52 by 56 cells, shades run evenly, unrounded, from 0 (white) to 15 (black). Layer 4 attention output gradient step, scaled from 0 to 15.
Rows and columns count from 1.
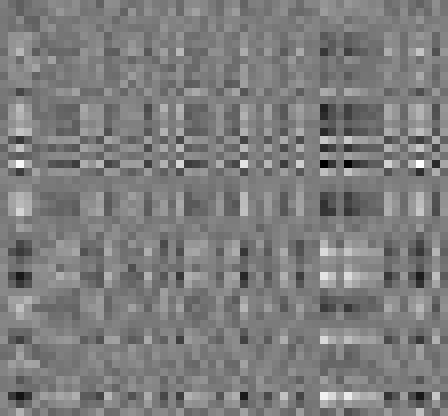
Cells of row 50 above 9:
19
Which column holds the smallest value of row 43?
41
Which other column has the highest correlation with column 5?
1
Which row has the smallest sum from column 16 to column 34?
7
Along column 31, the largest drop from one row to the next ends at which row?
21
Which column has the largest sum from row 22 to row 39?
53
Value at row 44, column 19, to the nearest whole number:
8
